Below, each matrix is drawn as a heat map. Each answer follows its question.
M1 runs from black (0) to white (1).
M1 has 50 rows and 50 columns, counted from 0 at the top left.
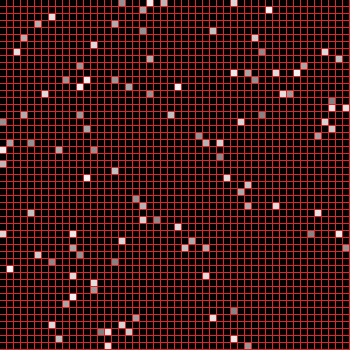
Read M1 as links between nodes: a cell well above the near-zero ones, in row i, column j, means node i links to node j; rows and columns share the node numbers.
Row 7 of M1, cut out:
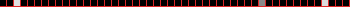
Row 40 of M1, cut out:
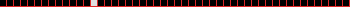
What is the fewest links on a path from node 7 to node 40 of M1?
6
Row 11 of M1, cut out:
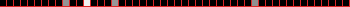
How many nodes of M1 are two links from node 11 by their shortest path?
7
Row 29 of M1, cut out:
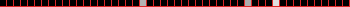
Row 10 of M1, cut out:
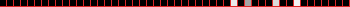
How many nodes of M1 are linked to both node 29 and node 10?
2
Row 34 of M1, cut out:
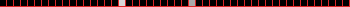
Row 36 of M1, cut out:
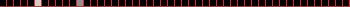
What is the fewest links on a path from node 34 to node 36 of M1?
7
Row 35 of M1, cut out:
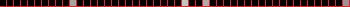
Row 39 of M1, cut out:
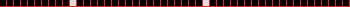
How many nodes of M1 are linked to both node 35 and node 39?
2
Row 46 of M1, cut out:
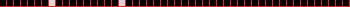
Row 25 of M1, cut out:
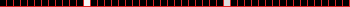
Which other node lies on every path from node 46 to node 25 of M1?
node 12
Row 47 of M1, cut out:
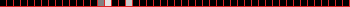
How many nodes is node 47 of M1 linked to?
3
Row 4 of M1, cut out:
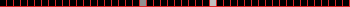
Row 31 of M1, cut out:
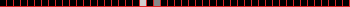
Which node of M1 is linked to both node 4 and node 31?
node 20
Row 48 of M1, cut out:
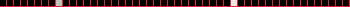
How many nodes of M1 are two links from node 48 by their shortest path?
4
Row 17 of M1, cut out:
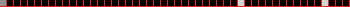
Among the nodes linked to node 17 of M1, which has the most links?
node 0
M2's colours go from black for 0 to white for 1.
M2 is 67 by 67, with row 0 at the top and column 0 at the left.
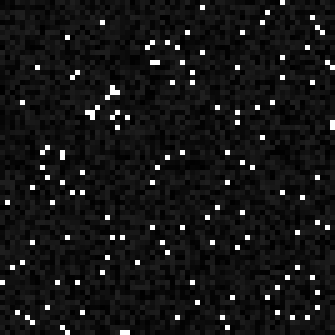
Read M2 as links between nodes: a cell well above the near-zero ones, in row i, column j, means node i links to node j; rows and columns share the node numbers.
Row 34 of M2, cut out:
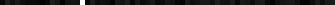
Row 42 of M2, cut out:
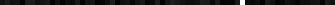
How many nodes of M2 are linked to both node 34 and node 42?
0
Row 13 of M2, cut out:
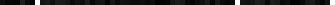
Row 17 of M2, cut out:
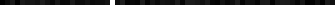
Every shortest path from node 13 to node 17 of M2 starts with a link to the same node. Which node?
node 47
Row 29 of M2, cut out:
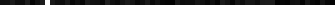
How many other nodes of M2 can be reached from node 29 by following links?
7
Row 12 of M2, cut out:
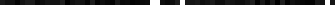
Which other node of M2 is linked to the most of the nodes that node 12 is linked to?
node 45
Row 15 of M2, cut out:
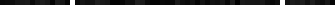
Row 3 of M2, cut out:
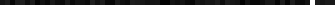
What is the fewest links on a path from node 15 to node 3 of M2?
5
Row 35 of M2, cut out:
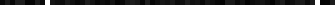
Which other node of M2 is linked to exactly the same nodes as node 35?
node 61
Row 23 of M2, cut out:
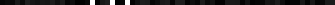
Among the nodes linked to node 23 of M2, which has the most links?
node 22
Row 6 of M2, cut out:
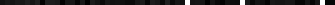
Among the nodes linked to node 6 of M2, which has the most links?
node 48
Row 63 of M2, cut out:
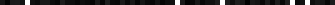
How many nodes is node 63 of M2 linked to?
5
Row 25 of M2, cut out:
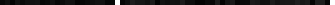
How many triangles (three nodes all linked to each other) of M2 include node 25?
0
